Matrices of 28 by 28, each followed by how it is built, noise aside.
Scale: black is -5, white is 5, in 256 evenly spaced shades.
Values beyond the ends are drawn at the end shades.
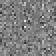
uneven columns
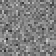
low rank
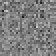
blocks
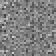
repeating rows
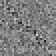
banded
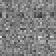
low rank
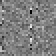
uneven columns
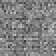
blocks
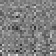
low rank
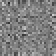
low rank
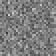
repeating rows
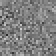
lower triangular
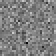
low rank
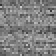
blocks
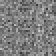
repeating rows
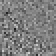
lower triangular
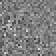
lower triangular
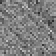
Toeplitz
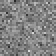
Toeplitz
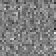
low rank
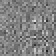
low rank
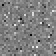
sparse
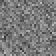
Toeplitz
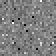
sparse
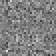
low rank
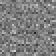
low rank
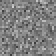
repeating rows
